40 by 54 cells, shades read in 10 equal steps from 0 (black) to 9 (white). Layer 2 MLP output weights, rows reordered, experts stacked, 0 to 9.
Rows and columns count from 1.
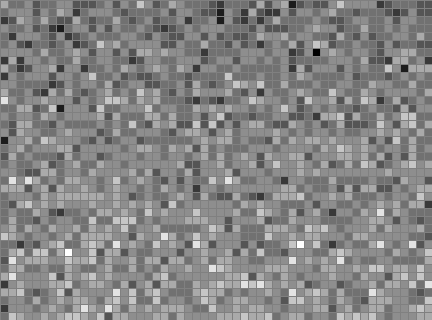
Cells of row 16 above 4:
24
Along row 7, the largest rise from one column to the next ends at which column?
41
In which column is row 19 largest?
43
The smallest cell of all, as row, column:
7, 40
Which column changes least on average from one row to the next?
44
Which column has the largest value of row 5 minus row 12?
33
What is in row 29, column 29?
3
